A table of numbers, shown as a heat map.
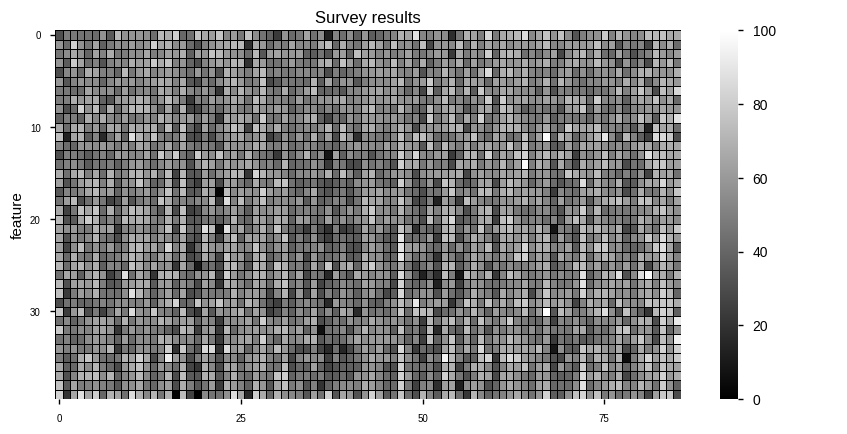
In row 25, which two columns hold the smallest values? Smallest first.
19, 16
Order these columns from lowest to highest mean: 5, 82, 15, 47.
82, 5, 15, 47
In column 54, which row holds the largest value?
20
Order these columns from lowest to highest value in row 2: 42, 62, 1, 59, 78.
78, 1, 42, 62, 59
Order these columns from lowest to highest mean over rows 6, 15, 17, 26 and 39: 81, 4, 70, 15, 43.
81, 70, 4, 43, 15
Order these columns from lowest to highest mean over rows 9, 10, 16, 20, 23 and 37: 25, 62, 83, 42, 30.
25, 42, 30, 62, 83
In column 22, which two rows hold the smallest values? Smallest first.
17, 21
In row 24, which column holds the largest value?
47
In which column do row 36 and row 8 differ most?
64
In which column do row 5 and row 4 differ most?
59
